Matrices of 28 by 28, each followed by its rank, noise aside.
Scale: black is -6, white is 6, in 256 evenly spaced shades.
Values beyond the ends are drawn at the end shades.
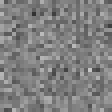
six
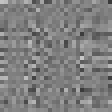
three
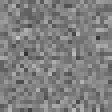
eight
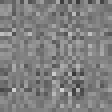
three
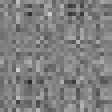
four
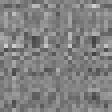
four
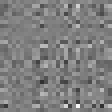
three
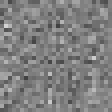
six
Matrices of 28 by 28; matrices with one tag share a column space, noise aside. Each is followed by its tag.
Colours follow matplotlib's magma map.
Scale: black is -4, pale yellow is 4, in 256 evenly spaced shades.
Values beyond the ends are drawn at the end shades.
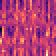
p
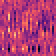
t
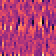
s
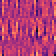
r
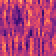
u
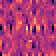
s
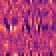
s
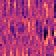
r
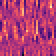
r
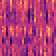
p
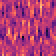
r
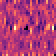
s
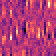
r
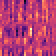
p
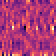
s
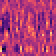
t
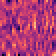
s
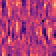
r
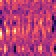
t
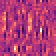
t
